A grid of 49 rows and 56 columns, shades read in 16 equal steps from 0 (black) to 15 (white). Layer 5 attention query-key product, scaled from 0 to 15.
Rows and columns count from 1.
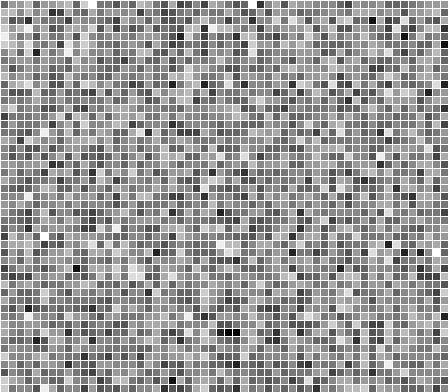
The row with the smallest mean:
46
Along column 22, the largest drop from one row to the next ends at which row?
11
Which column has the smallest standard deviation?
3
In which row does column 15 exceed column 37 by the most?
32
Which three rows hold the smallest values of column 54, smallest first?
12, 35, 15
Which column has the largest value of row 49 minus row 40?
26
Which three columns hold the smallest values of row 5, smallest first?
51, 23, 30
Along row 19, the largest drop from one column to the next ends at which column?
55
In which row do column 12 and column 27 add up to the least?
22
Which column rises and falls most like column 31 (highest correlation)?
44
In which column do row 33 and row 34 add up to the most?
17
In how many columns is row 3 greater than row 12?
27
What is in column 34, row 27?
6
